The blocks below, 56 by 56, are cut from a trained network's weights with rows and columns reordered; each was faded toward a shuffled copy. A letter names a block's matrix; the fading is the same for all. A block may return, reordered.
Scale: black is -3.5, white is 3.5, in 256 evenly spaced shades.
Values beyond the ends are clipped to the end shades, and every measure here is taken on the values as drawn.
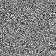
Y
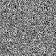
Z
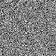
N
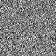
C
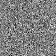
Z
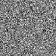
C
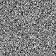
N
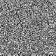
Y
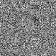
C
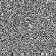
C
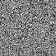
N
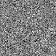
N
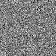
Z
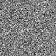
Z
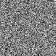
Y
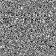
Y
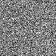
N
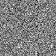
C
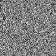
C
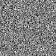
N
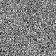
Y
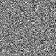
C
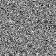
Y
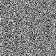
N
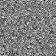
C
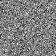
Y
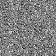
Z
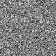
N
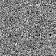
Z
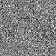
Y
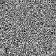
C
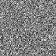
C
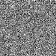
Z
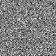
Y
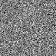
Z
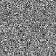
C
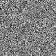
Y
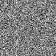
Z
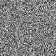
Z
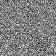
Y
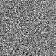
C
